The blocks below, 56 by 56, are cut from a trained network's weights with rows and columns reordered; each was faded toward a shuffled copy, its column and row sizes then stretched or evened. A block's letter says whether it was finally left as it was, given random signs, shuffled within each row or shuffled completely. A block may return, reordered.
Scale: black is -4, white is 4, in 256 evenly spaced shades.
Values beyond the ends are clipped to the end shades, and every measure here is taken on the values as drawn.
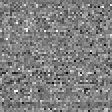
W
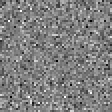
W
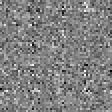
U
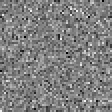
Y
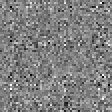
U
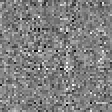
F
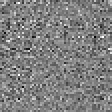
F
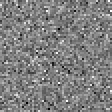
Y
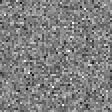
Y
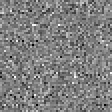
W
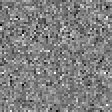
W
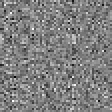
F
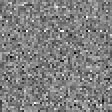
W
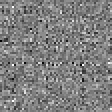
F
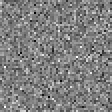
Y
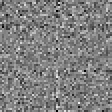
U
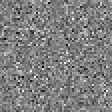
F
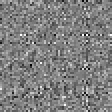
F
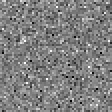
Y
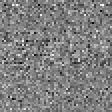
W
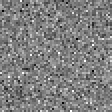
Y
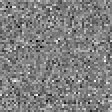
W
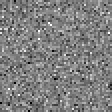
Y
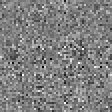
F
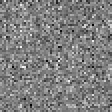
U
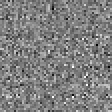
U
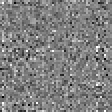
F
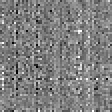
F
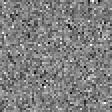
Y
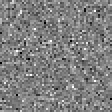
Y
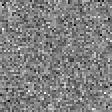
Y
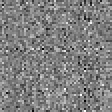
F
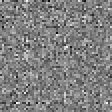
U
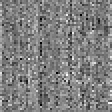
F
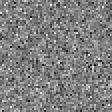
Y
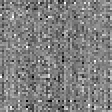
F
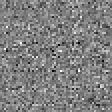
F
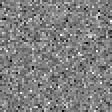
Y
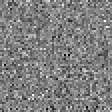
W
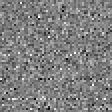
W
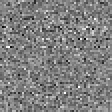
W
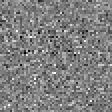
W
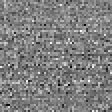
W
